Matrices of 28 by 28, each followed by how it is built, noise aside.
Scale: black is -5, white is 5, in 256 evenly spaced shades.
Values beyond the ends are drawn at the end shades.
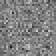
low rank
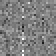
uneven columns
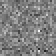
low rank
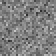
Hankel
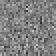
low rank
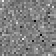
sparse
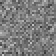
Hankel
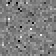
sparse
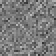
Hankel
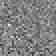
lower triangular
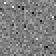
sparse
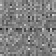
low rank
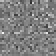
low rank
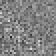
lower triangular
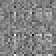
low rank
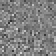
lower triangular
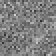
Hankel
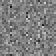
uneven columns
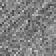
Hankel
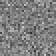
noise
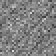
Hankel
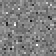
sparse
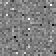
sparse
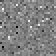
sparse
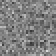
low rank
